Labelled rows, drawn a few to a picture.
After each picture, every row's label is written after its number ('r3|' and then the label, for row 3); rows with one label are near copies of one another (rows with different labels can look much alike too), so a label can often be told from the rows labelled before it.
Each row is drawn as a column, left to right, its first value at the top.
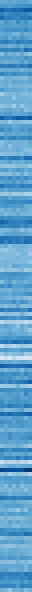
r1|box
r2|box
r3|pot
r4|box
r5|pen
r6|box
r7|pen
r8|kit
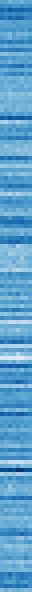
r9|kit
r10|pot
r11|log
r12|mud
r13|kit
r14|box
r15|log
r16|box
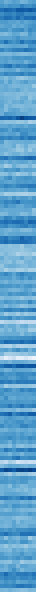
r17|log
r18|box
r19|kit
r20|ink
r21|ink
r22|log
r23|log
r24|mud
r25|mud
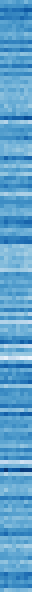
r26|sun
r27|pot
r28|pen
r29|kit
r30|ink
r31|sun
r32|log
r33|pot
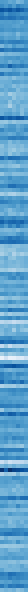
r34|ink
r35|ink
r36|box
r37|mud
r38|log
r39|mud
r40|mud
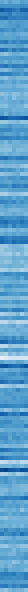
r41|ink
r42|ink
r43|ink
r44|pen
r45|mud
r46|pen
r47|log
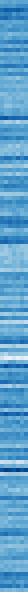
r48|kit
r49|kit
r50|pot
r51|pot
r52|pot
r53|sun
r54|pot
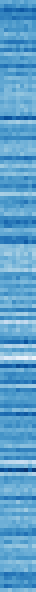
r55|kit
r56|log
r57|log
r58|sun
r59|mud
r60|box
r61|pen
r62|kit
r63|mud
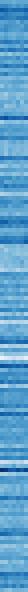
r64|sun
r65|box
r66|pen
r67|log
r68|sun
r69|mud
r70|pen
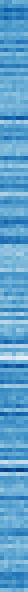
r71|pot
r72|ink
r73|ink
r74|box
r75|kit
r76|kit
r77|pot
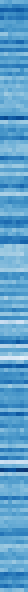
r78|log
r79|log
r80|ink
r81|log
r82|log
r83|log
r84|sun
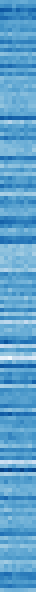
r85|box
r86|sun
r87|pot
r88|kit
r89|ink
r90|ink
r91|log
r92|box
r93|ink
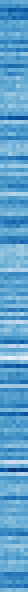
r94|kit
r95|mud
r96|box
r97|box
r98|log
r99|kit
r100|kit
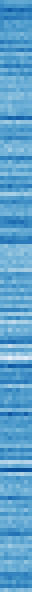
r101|pen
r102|pot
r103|mud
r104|pen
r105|kit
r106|ink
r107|pot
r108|ink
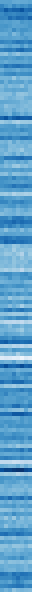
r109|sun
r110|pen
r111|mud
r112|pot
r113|kit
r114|mud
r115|box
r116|mud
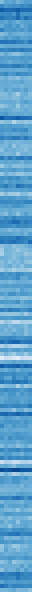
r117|log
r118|box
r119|pen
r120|sun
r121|box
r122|log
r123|ink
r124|pen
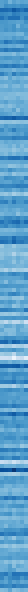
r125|ink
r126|pen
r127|kit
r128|ink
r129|log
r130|log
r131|mud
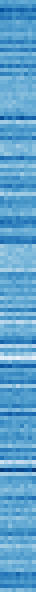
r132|ink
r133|pot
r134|box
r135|pot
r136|pot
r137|log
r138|ink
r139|kit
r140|sun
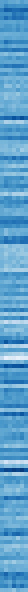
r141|ink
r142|sun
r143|sun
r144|kit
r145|sun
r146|kit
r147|ink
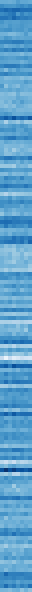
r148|box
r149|pot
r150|box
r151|kit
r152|mud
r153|pen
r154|mud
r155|log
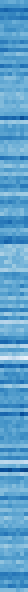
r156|mud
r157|pen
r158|ink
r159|log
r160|sun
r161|kit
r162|pot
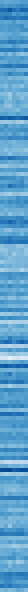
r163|kit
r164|kit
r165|box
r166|mud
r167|sun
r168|sun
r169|ink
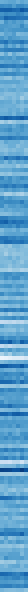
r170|sun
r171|mud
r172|sun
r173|mud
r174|log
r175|pen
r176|pot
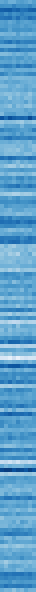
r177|ink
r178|box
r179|kit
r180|log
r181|mud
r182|pot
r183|box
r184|box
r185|ink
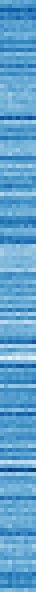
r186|mud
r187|log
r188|box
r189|ink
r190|kit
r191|kit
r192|log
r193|kit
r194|sun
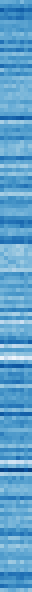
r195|pot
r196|kit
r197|sun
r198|sun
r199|ink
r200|log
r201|pot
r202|pen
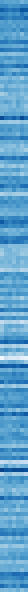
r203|mud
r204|pen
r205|sun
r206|pot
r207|sun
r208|log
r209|mud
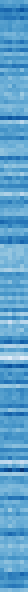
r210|ink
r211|kit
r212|pen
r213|kit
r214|kit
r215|sun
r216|pen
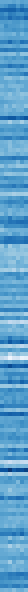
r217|kit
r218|pen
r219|sun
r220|pen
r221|mud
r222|sun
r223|ink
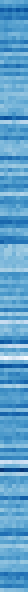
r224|pen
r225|mud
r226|ink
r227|box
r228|pot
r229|sun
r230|sun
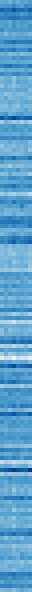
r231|ink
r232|box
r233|kit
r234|pen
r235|box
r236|sun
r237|pen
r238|pen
